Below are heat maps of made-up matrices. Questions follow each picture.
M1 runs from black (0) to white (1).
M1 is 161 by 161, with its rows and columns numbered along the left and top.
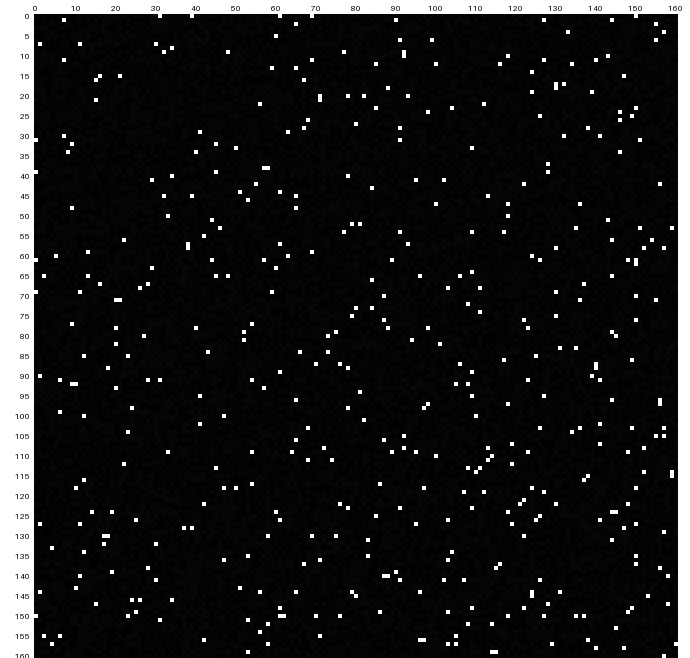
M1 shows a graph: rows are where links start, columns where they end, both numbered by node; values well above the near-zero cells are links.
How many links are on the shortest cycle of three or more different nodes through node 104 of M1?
5
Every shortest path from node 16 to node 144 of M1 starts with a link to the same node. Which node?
node 67
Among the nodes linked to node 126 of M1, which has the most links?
node 61
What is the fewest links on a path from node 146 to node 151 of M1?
7
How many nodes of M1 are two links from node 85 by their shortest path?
6
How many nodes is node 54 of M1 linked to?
4
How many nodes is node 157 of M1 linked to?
6
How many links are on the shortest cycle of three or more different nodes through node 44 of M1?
7
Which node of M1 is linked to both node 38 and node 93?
node 57
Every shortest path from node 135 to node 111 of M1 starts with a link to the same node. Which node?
node 150
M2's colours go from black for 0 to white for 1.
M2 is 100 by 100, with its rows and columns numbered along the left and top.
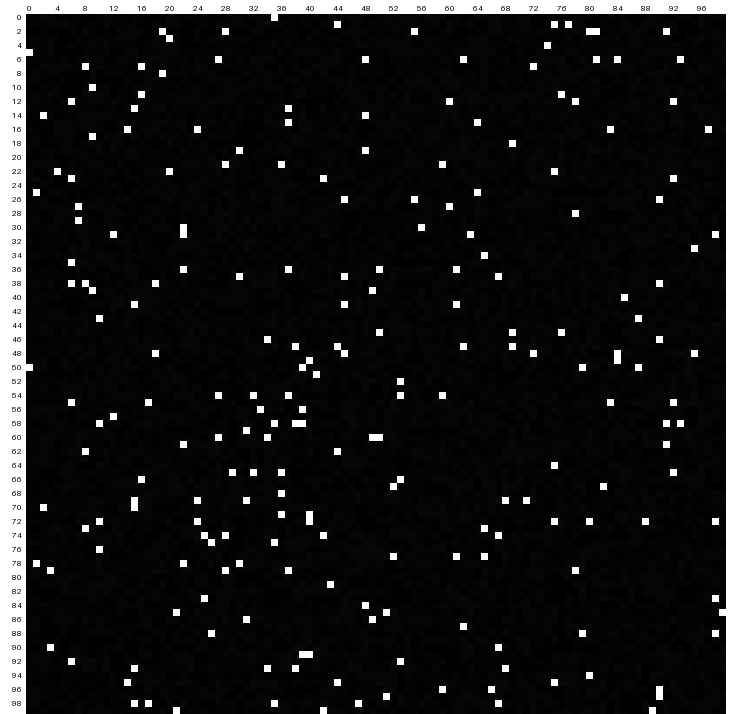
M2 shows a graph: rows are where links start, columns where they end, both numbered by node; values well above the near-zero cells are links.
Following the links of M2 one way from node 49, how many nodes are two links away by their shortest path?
2
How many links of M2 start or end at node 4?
2
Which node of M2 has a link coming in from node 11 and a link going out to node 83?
node 16
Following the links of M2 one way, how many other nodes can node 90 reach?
6
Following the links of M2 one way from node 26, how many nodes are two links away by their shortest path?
9
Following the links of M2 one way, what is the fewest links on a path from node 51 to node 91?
3
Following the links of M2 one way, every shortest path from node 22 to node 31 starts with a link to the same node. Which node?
node 75
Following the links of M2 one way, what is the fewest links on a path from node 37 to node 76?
2
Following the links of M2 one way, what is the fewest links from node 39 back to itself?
6
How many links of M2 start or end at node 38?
7
